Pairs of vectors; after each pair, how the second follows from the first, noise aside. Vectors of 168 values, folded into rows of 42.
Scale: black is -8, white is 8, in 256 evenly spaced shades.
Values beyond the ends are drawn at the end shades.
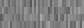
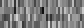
reversed, negated, scaled up.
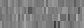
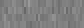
reversed, negated, shrunk.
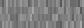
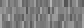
shuffled.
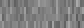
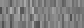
wrapped around, negated.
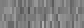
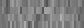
shuffled.
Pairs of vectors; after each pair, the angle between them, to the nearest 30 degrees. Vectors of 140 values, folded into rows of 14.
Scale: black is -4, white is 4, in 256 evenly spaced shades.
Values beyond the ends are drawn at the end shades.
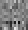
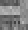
60 degrees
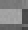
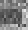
150 degrees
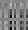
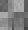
90 degrees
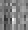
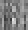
30 degrees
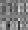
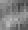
120 degrees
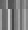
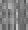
120 degrees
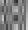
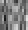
30 degrees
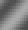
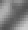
150 degrees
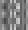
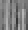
120 degrees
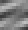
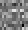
120 degrees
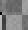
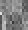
150 degrees
